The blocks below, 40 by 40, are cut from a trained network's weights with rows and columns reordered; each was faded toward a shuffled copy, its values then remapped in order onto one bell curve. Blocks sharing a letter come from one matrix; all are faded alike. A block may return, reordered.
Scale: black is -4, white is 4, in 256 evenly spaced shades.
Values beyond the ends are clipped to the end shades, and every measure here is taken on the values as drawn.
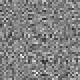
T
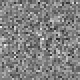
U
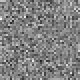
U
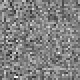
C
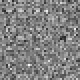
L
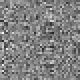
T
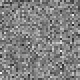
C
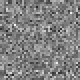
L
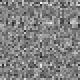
L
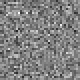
L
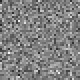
C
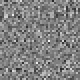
L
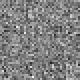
U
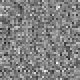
U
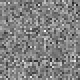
U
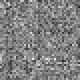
U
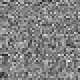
L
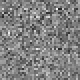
U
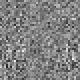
T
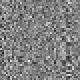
T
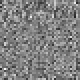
T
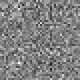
L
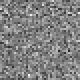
U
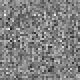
U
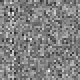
C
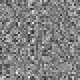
T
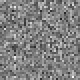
C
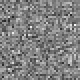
C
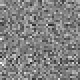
L
